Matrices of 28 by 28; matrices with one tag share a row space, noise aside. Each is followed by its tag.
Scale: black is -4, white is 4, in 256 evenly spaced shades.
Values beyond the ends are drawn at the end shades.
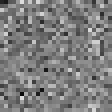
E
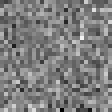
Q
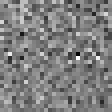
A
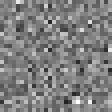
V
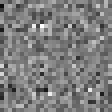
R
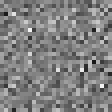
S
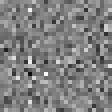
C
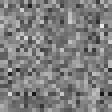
E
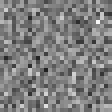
C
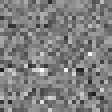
R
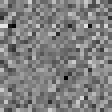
S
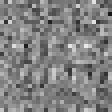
A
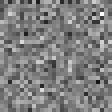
E
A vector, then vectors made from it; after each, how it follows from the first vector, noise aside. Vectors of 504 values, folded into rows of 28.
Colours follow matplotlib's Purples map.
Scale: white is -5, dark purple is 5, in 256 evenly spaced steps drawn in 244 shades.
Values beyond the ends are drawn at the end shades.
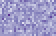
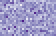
wrapped around, negated.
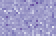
wrapped around, partly zeroed.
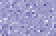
reversed, negated, partly zeroed.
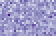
copied.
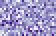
wrapped around, scaled up.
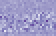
wrapped around, partly zeroed.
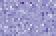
wrapped around, partly zeroed.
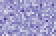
reversed.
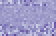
reversed, negated, partly zeroed.
